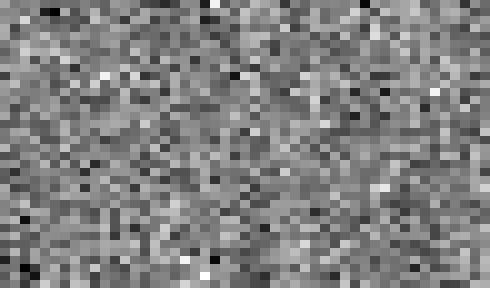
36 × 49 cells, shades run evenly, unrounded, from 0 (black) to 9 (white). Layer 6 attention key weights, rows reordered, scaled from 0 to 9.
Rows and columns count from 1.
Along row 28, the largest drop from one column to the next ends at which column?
3
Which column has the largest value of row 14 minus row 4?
47
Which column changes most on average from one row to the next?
17
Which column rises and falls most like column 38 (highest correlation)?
1
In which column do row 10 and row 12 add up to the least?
39
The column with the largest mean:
45
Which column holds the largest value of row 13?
32
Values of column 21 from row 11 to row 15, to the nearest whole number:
5 6 4 3 4
